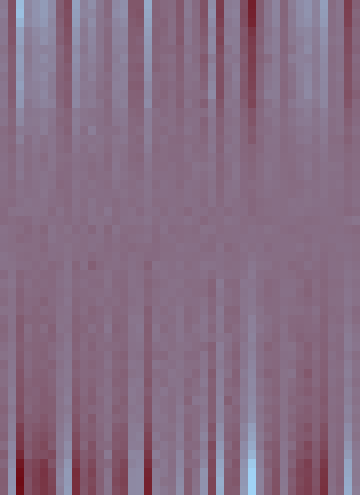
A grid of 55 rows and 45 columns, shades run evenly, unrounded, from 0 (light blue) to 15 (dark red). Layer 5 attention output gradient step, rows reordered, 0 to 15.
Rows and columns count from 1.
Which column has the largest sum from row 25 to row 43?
3
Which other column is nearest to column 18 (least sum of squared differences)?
17
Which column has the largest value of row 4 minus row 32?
32
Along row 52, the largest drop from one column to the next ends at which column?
28
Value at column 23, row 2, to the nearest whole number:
9
